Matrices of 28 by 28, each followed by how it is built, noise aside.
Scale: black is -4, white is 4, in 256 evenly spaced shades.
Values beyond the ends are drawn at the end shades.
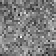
smooth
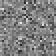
low rank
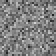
repeating rows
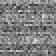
blocks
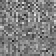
blocks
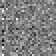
uneven columns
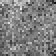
smooth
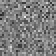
low rank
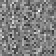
repeating rows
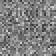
blocks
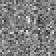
low rank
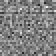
repeating columns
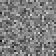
repeating rows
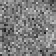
smooth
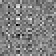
low rank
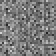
repeating rows
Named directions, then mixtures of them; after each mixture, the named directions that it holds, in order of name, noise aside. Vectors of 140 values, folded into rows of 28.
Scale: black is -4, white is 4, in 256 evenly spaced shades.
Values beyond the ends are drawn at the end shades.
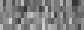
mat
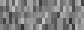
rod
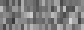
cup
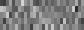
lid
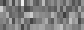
cup, lid, mat.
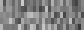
mat.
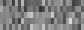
cup, mat.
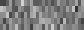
lid.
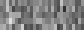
cup, mat, rod.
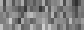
mat.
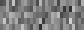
rod.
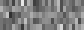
cup, lid, rod.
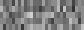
cup, mat, rod.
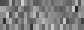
lid.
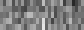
mat.
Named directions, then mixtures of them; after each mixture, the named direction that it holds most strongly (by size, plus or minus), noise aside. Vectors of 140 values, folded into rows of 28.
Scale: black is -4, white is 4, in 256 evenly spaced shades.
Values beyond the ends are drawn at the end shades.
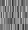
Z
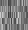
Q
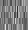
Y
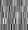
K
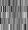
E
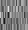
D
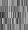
Q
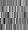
D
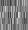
Q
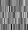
K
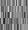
D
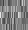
Q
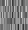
Z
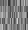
Q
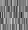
Z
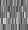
D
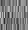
D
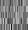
K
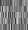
K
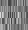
Q
